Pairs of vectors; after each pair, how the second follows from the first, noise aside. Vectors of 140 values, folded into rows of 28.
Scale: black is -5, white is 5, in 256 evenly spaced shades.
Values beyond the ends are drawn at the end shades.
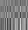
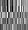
reversed, negated, scaled up.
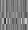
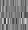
copied.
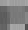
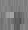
wrapped around, partly zeroed.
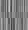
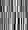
reversed, negated, scaled up.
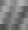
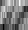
scaled up.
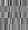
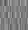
negated, shrunk.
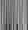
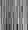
copied.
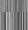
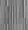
wrapped around, shrunk.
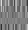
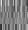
copied.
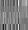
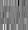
negated, partly zeroed.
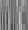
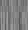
negated, shrunk.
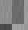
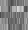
wrapped around, negated.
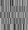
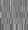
negated, shrunk.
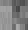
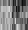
scaled up.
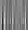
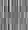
wrapped around.
